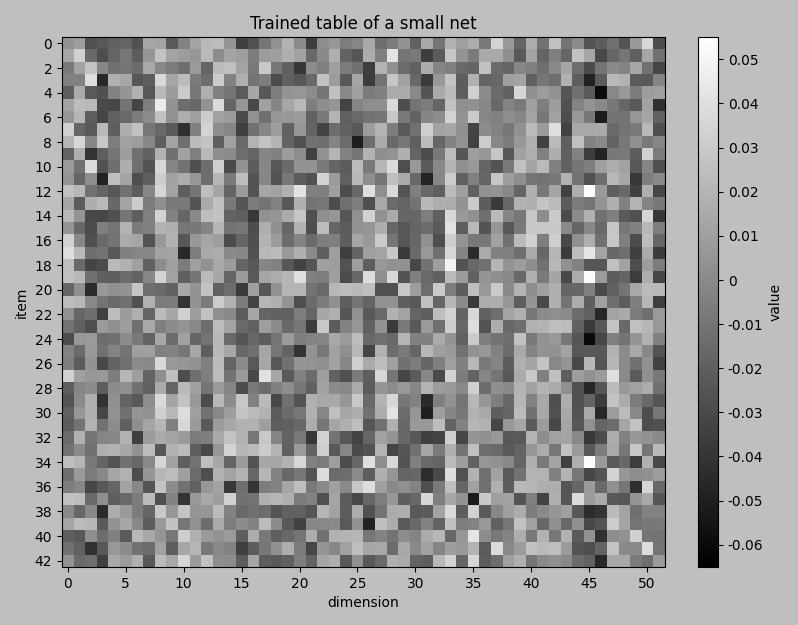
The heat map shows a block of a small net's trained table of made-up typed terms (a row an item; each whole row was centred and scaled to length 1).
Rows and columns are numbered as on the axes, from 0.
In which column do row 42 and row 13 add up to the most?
35
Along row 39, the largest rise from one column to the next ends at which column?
27
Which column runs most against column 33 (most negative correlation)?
24
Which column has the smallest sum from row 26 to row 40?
46
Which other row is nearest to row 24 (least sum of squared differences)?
28
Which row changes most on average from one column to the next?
3
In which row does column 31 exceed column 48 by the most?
37
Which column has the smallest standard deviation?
30
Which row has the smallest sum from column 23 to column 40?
32
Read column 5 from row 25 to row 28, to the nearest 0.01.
-0.01 -0.01 0.02 0
